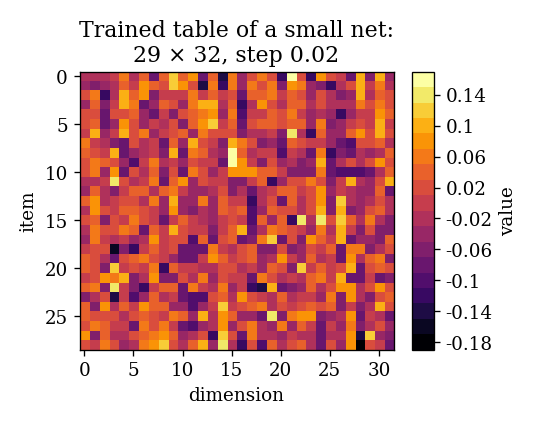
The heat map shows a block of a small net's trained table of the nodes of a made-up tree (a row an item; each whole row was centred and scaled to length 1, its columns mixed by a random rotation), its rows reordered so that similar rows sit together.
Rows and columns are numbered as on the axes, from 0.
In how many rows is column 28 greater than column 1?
6
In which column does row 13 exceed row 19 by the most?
26
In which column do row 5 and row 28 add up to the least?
16
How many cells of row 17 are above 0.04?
6
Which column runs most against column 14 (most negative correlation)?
28
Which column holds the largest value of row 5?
13
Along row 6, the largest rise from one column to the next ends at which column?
21
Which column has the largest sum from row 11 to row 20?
24
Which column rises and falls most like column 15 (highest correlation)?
11
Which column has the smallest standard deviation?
0
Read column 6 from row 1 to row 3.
0.08 0.08 -0.08
